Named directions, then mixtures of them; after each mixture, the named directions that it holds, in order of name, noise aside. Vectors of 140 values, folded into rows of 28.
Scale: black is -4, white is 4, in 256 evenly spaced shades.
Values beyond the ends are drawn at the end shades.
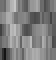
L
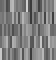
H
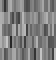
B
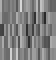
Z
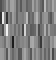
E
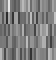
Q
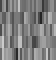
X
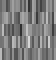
H, Z.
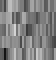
B, L.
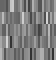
B, E, H.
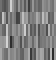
B, E, H.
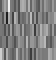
Q.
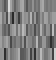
B, Q.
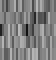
L, X, Z.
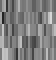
E, L, X.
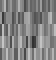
E, X.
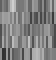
H, L.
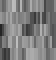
L, Z.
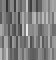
H, L, Z.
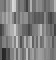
L.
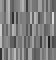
B, H.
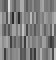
B, Q.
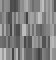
L, X, Z.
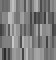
H, L.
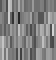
B, Q, X.
